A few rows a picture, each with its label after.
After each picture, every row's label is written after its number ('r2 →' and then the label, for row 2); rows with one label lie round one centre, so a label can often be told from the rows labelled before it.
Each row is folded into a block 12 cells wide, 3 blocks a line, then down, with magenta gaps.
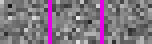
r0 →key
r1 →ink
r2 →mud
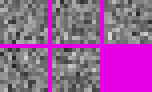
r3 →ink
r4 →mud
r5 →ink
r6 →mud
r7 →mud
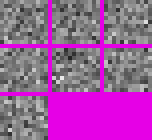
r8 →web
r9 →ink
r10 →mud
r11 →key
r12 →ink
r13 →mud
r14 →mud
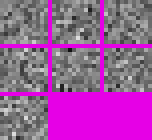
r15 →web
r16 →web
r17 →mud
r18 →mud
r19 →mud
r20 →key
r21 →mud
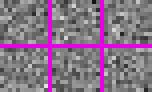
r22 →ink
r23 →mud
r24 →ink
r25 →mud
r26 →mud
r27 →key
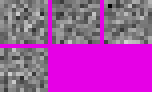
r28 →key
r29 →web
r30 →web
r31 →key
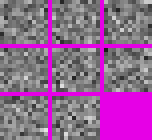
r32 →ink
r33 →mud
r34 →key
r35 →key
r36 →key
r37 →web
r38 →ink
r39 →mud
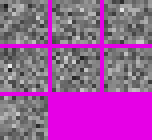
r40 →web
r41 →web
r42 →mud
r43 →ink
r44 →ink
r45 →web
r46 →ink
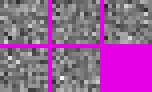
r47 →mud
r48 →ink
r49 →web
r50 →key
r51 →ink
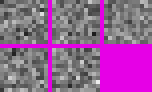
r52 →web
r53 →key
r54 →web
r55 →ink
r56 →ink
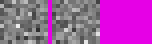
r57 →ink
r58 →ink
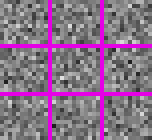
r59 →mud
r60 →key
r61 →web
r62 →key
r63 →ink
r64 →key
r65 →mud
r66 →key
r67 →web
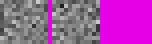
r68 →key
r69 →key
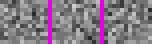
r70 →ink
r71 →key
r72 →ink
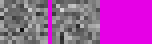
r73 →key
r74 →mud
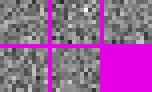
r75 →web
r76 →mud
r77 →mud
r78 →ink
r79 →key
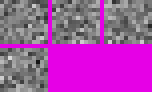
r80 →mud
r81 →web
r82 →mud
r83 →web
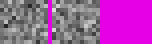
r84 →ink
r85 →mud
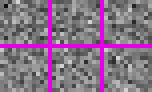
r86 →web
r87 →mud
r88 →web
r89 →key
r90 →ink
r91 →web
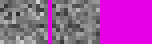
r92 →web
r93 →mud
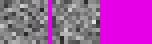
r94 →web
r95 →mud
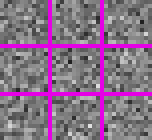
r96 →web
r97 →web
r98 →ink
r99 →mud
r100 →ink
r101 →mud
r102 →ink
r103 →web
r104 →ink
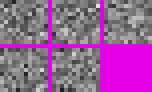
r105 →ink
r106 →ink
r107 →key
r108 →mud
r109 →mud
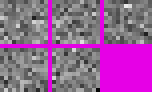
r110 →mud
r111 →web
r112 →mud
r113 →key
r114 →ink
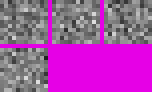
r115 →mud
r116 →mud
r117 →key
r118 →key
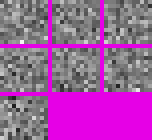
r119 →web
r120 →ink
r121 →mud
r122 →key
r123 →mud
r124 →web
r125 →mud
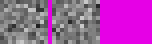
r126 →web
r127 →key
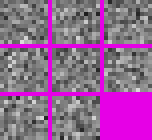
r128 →web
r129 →ink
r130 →ink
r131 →key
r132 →web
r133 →web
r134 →mud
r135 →mud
